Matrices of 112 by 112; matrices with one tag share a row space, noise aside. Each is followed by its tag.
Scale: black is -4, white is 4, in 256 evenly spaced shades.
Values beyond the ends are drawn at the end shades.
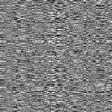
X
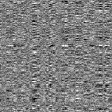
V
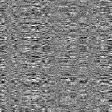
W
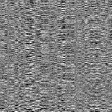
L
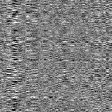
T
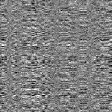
W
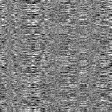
W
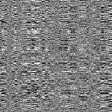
W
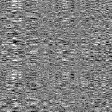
T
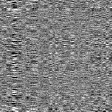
T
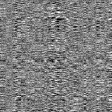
X
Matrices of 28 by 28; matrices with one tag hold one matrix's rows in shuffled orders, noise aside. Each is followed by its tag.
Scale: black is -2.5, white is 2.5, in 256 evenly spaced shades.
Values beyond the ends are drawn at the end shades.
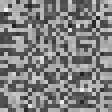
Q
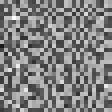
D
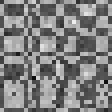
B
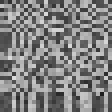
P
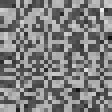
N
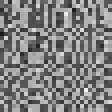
D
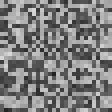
Q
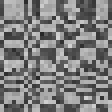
B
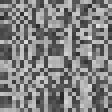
P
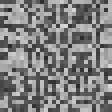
Q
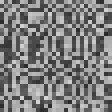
D
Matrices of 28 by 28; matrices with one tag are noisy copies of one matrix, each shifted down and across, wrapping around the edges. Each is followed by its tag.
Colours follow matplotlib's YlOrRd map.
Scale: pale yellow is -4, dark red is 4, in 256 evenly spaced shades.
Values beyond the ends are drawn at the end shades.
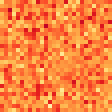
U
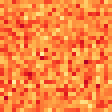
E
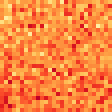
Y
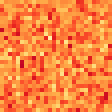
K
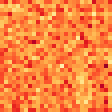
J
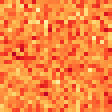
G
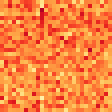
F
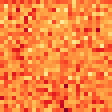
Y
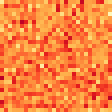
Y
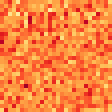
G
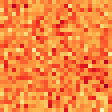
Y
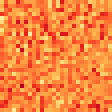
E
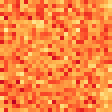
J
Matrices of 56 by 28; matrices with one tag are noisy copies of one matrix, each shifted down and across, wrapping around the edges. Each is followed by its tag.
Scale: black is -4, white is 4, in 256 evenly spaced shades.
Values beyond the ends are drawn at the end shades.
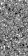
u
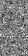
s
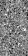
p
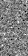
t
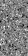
u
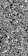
p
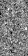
p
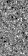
u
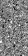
p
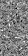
t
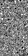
t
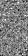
t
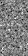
t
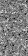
s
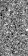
p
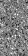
u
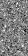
p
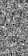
s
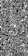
p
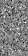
t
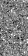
u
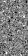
p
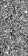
p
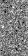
p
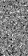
t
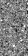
p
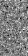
s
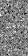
t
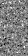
t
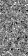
s
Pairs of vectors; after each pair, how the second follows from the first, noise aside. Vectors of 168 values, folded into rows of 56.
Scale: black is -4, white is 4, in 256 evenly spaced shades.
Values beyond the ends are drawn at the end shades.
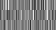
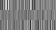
partly zeroed.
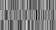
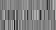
wrapped around, partly zeroed.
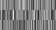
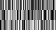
reversed, scaled up.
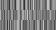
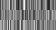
negated.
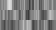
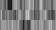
negated.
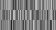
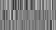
partly zeroed.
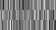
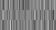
shrunk.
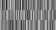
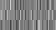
partly zeroed.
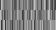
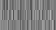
wrapped around, shrunk.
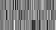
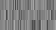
shrunk.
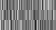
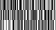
reversed, scaled up.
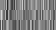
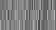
wrapped around, shrunk.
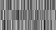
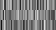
negated.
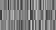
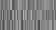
wrapped around, shrunk.
